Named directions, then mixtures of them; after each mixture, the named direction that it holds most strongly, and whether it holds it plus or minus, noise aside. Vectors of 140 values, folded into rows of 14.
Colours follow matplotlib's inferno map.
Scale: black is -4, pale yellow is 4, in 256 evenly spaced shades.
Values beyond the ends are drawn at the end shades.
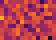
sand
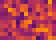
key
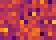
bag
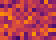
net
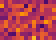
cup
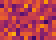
cup, minus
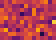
cup, minus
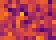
key, minus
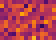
cup, plus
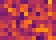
key, plus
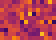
bag, minus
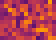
key, plus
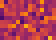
sand, minus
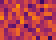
sand, plus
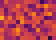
sand, plus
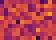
sand, plus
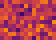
cup, minus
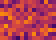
net, plus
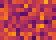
cup, minus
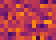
cup, plus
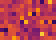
bag, minus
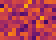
cup, minus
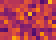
bag, minus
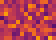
sand, minus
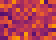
net, minus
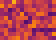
net, minus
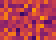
cup, minus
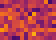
net, plus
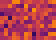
net, minus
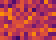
net, plus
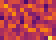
sand, minus
